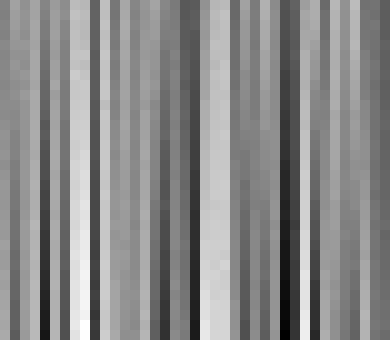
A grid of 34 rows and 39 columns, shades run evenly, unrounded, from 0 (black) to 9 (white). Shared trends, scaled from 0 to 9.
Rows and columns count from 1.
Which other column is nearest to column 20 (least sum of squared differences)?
30
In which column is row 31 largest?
9
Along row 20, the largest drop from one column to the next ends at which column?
10
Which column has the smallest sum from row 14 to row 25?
29
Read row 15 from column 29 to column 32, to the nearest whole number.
2 3 7 4
